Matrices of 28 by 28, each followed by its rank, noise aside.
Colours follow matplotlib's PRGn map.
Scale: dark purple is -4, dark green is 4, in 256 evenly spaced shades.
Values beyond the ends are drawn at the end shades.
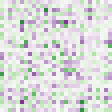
five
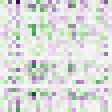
three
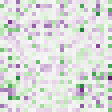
four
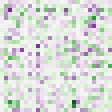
four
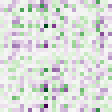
four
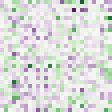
five
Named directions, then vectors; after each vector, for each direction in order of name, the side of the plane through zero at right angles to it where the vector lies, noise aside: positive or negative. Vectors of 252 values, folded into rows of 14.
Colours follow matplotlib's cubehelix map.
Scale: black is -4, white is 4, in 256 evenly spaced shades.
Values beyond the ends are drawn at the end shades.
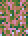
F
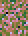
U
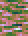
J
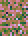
negative, negative, positive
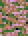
positive, negative, negative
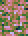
positive, negative, positive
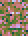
negative, negative, negative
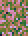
negative, negative, positive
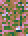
negative, positive, negative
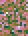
negative, positive, negative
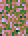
negative, positive, positive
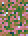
negative, positive, negative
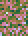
positive, positive, negative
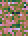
positive, positive, positive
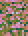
negative, negative, negative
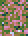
positive, negative, positive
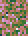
negative, positive, positive
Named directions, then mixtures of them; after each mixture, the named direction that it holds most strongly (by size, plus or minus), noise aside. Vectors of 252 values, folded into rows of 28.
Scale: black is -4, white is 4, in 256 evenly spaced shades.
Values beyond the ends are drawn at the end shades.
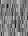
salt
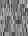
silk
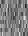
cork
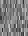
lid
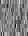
salt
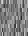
lid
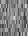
cork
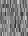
salt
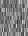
lid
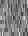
cork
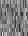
salt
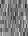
cork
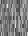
salt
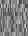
silk
